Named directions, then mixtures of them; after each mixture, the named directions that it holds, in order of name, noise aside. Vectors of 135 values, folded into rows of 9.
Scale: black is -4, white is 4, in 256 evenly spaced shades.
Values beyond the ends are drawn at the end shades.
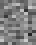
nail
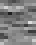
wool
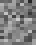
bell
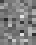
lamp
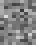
nail.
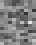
lamp, nail, wool.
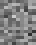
nail.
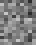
bell.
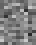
nail.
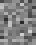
bell, lamp.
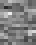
nail, wool.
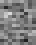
lamp, nail, wool.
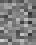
bell, lamp, nail.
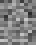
bell, lamp, nail.
